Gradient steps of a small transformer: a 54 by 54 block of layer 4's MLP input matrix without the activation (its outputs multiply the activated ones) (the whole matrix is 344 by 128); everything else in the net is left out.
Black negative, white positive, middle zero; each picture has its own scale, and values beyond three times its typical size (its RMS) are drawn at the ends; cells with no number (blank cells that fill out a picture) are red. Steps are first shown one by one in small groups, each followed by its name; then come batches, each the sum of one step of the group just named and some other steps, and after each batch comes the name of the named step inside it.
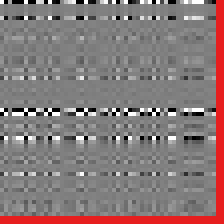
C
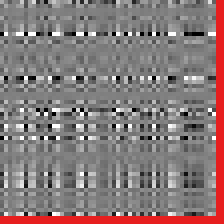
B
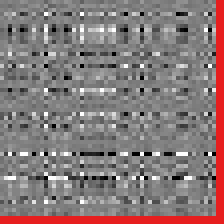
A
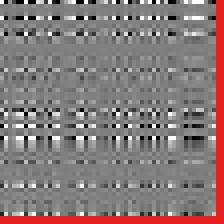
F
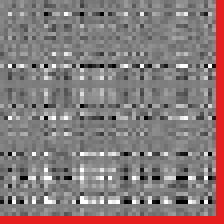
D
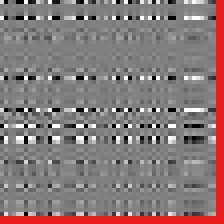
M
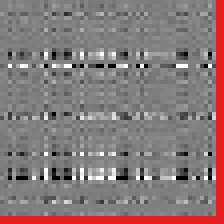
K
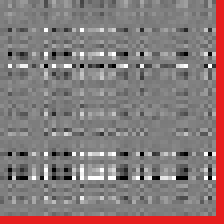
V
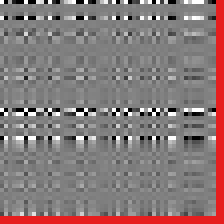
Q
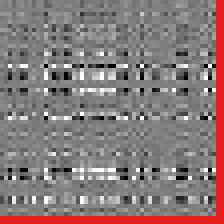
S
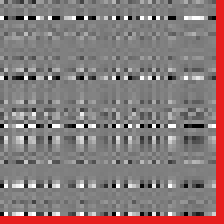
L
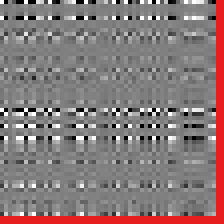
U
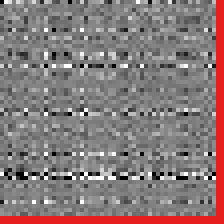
V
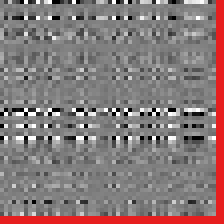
Q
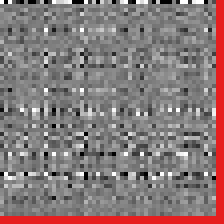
A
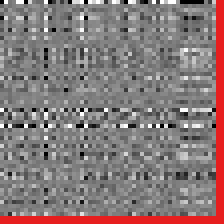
A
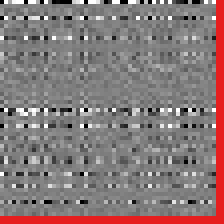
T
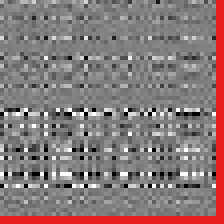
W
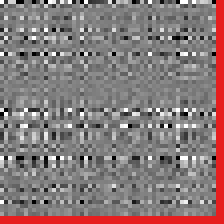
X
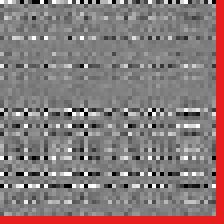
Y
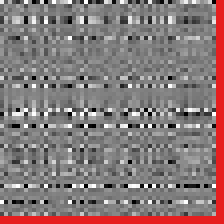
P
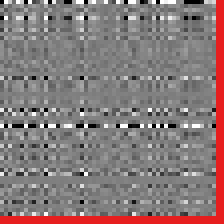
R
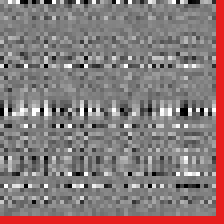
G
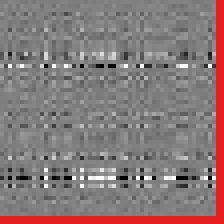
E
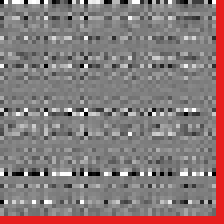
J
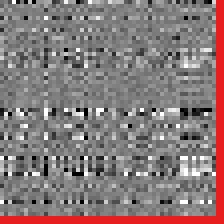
X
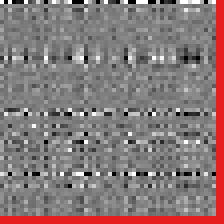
W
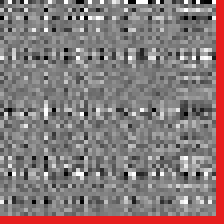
X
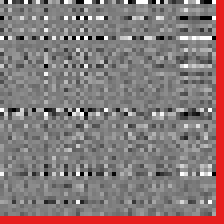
W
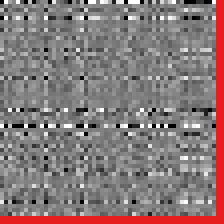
R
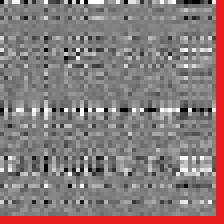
G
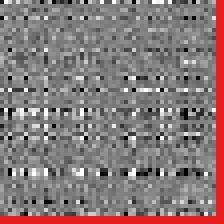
T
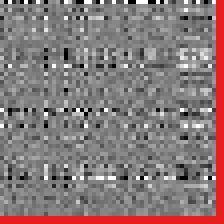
E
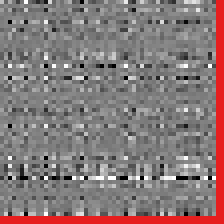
E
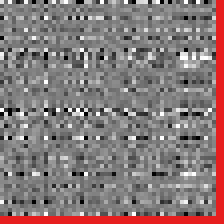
X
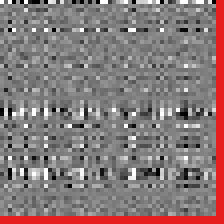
G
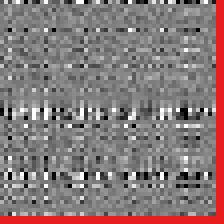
G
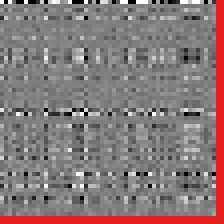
Y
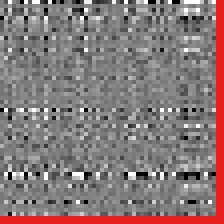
T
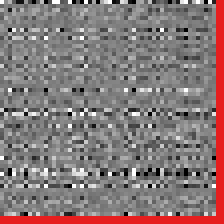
Y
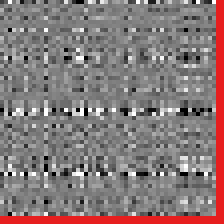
G
